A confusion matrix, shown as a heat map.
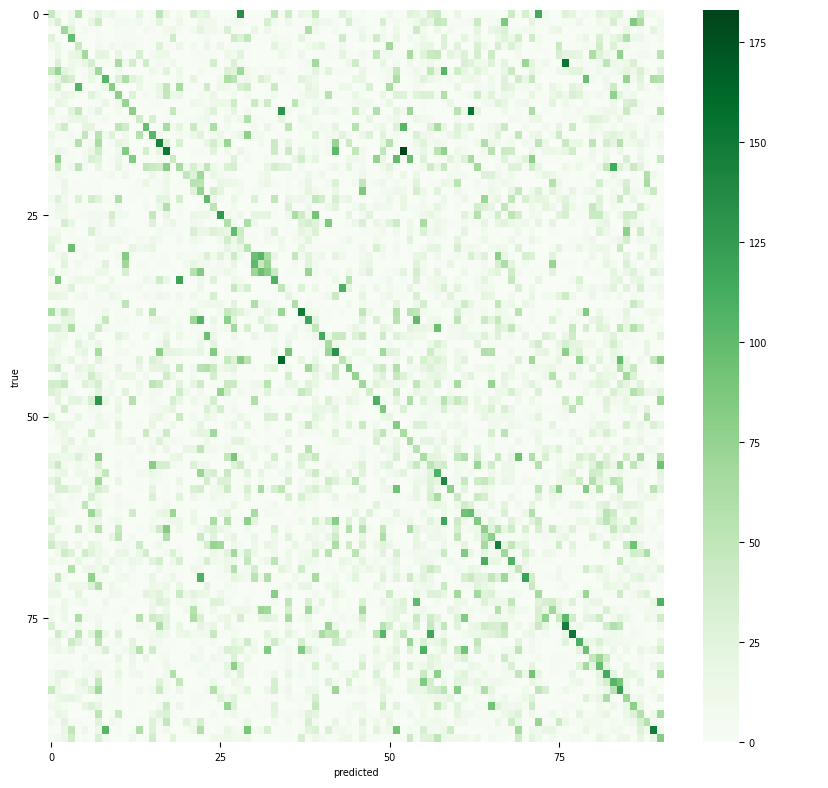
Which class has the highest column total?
7
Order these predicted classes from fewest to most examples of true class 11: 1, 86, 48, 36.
48, 1, 86, 36
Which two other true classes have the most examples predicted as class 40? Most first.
77, 23
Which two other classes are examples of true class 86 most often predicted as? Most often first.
65, 26
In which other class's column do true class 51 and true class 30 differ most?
31
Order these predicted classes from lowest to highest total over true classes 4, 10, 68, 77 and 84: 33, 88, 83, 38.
88, 38, 33, 83
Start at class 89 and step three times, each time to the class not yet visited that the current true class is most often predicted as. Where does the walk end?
55
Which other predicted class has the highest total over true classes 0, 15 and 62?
28
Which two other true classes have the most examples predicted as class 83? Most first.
19, 10
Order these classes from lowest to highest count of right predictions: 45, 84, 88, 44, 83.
88, 45, 44, 83, 84
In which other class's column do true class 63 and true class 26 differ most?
58
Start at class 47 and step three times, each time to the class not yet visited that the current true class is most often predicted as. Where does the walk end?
57
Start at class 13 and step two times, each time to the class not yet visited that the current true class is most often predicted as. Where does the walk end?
3
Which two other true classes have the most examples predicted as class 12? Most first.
18, 48
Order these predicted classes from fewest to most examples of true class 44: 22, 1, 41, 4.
41, 4, 1, 22
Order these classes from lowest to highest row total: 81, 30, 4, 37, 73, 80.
80, 4, 81, 73, 30, 37
